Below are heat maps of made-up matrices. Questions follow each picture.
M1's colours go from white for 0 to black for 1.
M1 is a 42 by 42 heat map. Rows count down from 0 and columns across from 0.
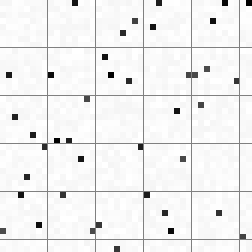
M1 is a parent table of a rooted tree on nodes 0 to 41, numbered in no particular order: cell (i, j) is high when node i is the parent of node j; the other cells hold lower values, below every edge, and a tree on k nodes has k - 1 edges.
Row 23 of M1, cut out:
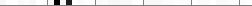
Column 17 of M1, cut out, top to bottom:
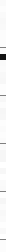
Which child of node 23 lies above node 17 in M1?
9
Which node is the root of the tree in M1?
38
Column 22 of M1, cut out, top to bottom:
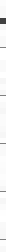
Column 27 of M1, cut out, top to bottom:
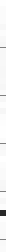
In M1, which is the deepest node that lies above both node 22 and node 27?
3
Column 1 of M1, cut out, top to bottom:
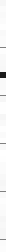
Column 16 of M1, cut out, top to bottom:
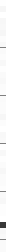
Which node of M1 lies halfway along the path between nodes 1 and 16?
0
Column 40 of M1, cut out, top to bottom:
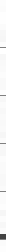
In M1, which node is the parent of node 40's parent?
13
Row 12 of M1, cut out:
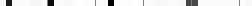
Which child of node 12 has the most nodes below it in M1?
32
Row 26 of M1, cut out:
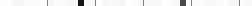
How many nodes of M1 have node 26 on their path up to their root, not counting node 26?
5
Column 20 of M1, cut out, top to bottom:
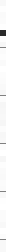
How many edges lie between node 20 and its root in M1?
7
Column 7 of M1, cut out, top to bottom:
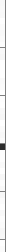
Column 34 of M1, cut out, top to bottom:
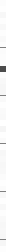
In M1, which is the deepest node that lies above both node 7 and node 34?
24
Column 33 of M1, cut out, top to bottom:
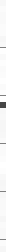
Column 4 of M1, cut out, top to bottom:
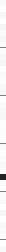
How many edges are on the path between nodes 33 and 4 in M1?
9
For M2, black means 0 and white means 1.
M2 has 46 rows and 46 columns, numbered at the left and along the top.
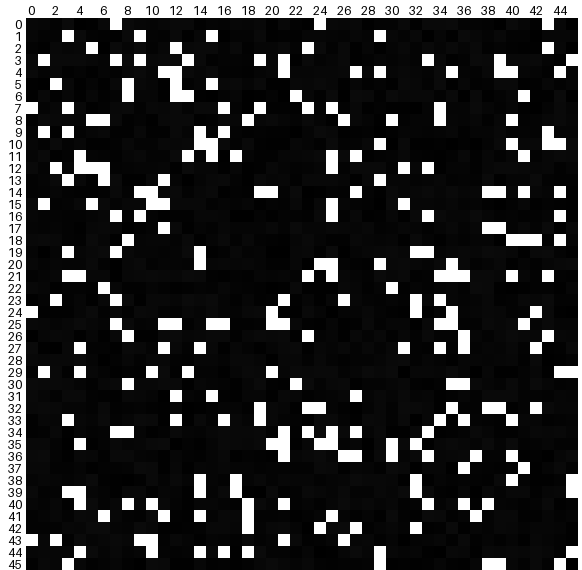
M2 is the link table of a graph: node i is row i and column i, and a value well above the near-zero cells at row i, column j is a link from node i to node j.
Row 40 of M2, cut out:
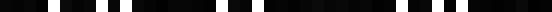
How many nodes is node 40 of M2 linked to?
8
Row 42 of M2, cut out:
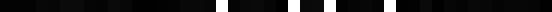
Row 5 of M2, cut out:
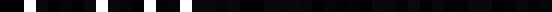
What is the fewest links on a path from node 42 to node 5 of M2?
3
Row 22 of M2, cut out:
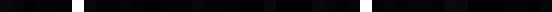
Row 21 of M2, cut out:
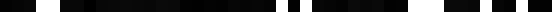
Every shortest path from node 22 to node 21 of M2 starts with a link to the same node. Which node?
node 30
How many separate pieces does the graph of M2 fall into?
2
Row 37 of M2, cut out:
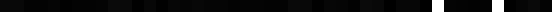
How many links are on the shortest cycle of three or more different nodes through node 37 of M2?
5
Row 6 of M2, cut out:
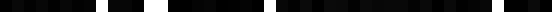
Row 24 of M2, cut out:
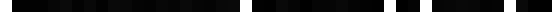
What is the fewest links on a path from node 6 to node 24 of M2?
4
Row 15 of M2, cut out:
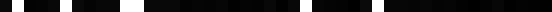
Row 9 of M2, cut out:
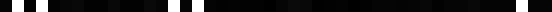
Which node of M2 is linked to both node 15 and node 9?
node 1
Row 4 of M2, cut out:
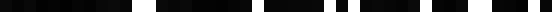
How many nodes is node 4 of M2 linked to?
9
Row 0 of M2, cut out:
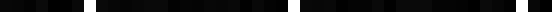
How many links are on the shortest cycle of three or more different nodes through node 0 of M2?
5
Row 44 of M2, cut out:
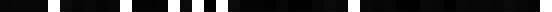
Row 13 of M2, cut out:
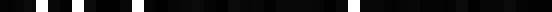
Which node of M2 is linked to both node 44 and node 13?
node 29
